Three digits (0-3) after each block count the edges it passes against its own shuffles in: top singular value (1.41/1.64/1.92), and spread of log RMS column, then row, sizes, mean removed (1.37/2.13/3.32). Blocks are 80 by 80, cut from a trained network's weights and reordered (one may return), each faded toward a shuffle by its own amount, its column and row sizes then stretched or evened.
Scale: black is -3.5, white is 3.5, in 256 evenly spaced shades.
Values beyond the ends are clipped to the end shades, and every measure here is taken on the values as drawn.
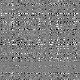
2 2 3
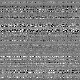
3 1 3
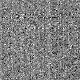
1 0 1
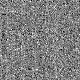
0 0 1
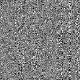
1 2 0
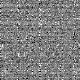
2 2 0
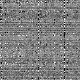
3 2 1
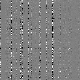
3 3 1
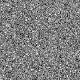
1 1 0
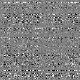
2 2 3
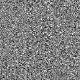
1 1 0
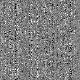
0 2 0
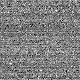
2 0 1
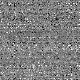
1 1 2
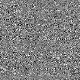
0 1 2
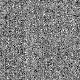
0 1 0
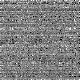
3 1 2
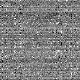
3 2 1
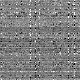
3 2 2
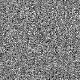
1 1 1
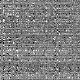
3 2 1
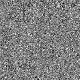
0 0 1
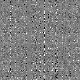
1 2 1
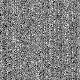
1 1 0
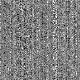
2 2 0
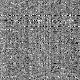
2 0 2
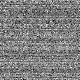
3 0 1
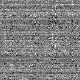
3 1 1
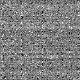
2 2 0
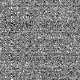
1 2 0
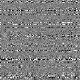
3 1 3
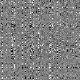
2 3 2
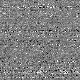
0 0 2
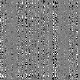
2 3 2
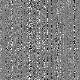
1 3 1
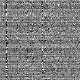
3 2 0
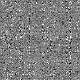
0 2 1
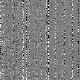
2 3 0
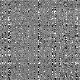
1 3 1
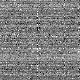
3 1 1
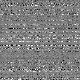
1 1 3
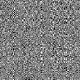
3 2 1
